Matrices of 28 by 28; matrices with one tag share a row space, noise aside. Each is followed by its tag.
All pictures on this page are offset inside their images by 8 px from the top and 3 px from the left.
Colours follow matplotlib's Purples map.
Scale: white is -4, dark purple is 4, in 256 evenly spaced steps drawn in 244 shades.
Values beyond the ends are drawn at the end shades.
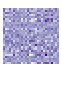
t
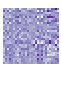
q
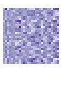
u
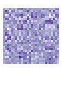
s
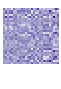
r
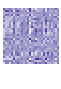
t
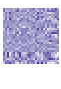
q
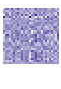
t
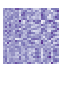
u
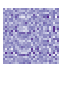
r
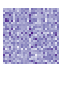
t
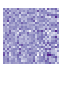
q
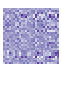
q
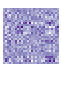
s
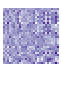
q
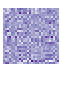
s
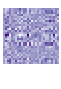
s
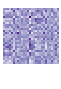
t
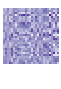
r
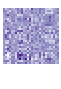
s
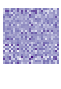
t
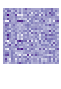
s
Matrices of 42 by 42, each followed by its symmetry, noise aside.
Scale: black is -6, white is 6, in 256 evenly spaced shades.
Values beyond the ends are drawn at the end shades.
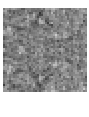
mirrored top to bottom.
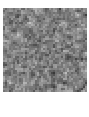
symmetric.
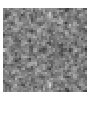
mirrored top to bottom.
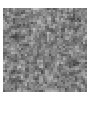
same after a half turn.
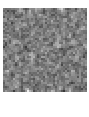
same after a half turn.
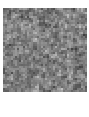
no symmetry.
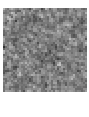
symmetric.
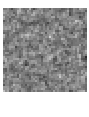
no symmetry.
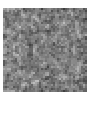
mirrored top to bottom.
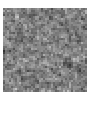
no symmetry.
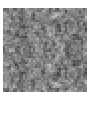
mirrored top to bottom.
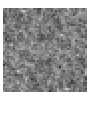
same after a half turn.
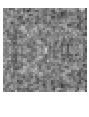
mirrored top to bottom.
